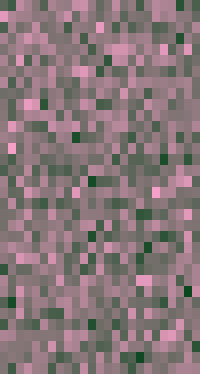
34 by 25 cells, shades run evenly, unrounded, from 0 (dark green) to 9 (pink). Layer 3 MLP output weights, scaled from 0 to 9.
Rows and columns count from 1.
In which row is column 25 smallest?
32
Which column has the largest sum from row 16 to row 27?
4
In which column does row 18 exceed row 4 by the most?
20
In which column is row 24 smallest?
18
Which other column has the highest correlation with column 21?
15
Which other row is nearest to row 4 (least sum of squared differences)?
11
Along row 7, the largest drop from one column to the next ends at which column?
13
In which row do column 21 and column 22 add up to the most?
31
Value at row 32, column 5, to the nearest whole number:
6
